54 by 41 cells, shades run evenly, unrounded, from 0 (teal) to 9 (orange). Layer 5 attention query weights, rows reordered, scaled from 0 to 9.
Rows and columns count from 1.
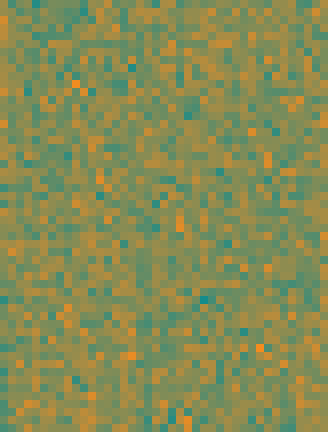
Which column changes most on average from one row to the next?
34
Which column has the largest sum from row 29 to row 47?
41
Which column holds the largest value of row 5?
32
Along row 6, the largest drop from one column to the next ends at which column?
23
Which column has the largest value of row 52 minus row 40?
7
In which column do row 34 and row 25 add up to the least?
29
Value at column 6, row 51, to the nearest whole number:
4
